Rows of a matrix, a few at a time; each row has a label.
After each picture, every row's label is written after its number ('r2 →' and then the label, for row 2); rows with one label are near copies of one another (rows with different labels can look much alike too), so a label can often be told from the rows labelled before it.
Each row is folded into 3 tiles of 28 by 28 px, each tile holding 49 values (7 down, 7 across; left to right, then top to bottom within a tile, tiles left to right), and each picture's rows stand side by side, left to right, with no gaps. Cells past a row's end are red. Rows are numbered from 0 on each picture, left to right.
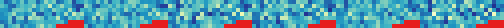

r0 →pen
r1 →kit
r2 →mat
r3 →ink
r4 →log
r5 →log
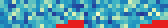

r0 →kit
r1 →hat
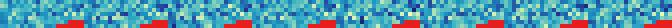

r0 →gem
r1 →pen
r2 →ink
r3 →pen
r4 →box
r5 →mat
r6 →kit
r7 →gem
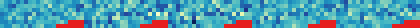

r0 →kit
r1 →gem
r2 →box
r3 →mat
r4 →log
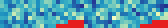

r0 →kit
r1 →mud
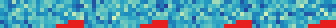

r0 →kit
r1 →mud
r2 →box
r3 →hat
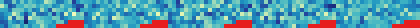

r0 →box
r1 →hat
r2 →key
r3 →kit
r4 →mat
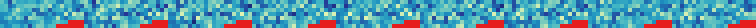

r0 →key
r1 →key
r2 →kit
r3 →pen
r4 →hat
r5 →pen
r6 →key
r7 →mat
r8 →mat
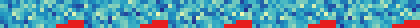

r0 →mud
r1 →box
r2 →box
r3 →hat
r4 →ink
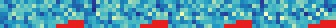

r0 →ink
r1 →log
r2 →hat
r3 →log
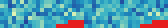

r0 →mat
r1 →gem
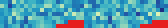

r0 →mat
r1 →box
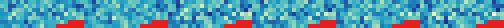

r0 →kit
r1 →log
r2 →key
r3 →key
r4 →gem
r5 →box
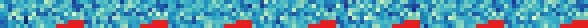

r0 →box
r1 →gem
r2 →pen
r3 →mat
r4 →mud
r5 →ink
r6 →mud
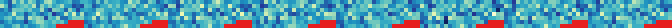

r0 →log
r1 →hat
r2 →log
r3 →mat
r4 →ink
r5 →box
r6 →log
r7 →log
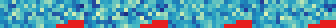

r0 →kit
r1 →key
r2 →ink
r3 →log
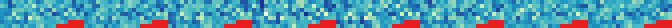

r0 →log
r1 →key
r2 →ink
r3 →log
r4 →hat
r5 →key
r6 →kit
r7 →key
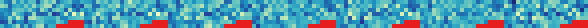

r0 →gem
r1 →gem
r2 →key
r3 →ink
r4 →mat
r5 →mat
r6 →log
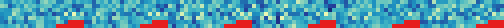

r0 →gem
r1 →gem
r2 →ink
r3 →box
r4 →mud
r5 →key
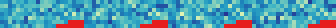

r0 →gem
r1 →kit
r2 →hat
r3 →pen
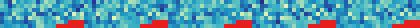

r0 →key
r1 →mud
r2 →key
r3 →log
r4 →log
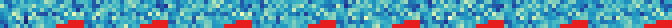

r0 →box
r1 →kit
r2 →gem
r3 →mat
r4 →mud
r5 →mud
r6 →mud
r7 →pen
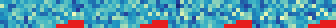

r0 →box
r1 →pen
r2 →mat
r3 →hat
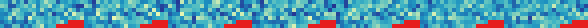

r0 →kit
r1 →log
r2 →log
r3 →key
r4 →key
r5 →hat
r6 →pen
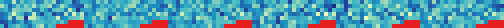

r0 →ink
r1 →mat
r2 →log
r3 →gem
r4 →log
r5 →kit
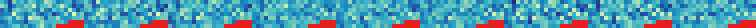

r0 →log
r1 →key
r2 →mud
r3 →ink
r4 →ink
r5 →gem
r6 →log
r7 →log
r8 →pen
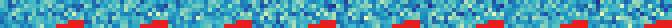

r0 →kit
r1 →gem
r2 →mud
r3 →kit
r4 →mud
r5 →pen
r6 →pen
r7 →log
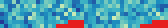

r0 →ink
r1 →mud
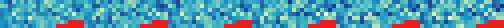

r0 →log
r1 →kit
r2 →log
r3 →gem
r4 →pen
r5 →mud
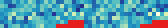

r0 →pen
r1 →gem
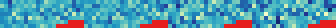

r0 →log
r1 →pen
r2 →mud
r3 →box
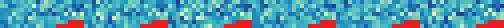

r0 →gem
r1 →mat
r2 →mud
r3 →kit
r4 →key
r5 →mat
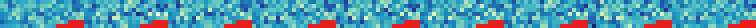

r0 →key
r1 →gem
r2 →mat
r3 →pen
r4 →mud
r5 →hat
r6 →gem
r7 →ink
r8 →pen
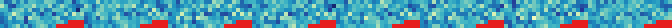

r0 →box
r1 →ink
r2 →hat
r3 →pen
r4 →log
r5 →kit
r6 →mud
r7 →kit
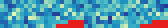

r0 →hat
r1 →pen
